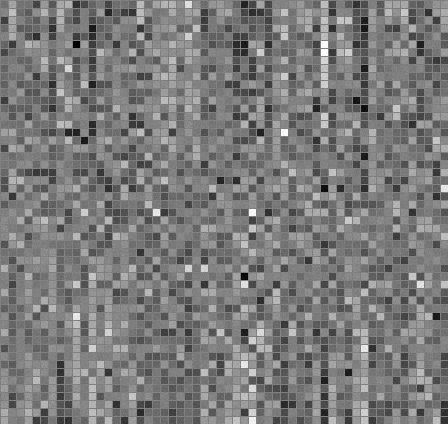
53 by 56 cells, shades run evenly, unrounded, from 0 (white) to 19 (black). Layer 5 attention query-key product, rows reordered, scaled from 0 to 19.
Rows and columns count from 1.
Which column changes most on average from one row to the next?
32
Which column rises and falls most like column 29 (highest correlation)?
13
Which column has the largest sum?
46
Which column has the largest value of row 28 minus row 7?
41
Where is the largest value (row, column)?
6, 10
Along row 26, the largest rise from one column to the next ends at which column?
14
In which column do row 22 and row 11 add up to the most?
7
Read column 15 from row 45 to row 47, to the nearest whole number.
8 11 9
